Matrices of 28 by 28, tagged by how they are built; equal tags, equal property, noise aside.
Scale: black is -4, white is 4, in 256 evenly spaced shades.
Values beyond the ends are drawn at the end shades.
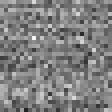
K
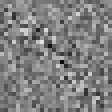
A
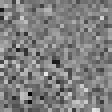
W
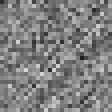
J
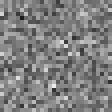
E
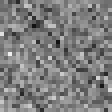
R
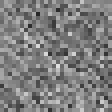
R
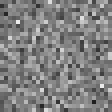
E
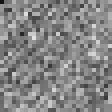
J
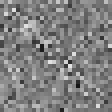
A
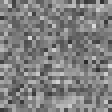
K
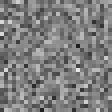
E
